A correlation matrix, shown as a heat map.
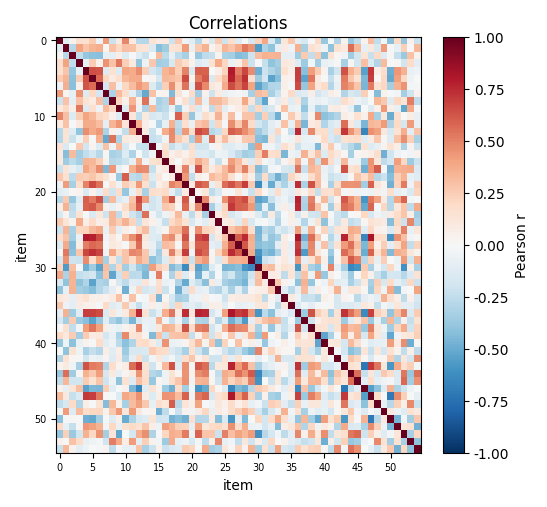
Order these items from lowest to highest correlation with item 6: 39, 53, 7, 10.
7, 53, 39, 10
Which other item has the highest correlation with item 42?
54
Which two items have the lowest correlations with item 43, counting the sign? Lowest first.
46, 50
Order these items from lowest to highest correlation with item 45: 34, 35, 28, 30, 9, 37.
30, 9, 34, 35, 37, 28
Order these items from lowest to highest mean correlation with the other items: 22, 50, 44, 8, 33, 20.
50, 33, 20, 8, 44, 22
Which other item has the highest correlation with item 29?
44
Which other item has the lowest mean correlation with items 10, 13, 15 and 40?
9
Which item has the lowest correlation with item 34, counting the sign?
15
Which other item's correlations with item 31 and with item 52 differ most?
21
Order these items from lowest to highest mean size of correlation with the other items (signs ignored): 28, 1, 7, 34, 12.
34, 7, 1, 12, 28
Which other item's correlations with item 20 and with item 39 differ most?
10
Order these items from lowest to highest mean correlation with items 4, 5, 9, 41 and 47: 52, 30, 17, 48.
30, 52, 48, 17
